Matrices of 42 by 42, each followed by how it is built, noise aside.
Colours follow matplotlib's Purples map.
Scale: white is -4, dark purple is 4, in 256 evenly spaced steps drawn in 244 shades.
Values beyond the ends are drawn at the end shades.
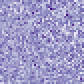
upper triangular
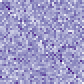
diagonal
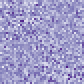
block diagonal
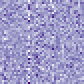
uneven columns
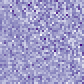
upper triangular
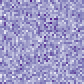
uneven columns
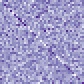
diagonal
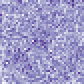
smooth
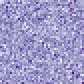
diagonal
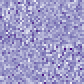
block diagonal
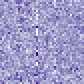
uneven columns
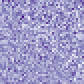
upper triangular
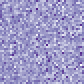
uneven columns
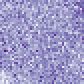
smooth
